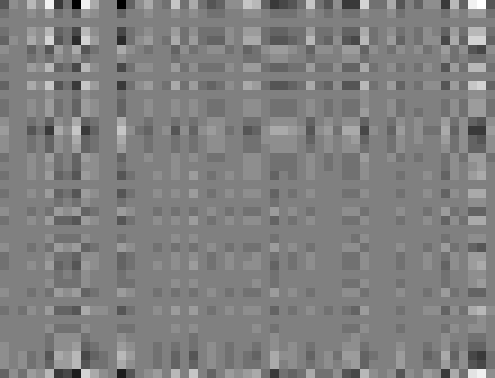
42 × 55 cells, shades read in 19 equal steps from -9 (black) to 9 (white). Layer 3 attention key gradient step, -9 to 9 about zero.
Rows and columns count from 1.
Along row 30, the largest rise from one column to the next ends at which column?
10
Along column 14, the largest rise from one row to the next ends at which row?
6
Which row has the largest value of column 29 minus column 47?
1
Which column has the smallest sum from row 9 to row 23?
9
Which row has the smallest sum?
40
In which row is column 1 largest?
15
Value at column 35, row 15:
-3
